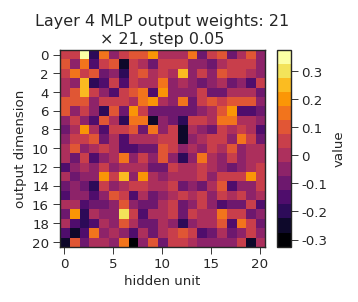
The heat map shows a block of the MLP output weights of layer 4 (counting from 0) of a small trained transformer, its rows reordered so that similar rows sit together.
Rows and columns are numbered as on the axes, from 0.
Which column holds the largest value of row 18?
18
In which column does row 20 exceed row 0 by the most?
3
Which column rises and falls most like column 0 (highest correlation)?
7
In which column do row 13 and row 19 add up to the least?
1
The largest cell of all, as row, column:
0, 2
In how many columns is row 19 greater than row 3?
7
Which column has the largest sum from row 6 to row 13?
17
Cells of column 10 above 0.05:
4
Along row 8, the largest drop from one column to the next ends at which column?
12
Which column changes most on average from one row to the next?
6
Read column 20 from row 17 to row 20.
-0.05 -0.1 -0.05 0
